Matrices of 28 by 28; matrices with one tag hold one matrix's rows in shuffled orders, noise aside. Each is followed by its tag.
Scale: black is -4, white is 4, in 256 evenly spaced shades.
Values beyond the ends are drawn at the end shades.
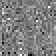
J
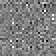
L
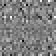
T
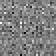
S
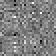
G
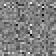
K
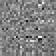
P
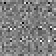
T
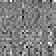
T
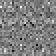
S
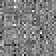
G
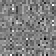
L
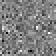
J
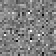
K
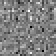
K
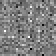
K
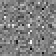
K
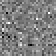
J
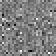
J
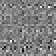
T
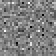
K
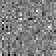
J
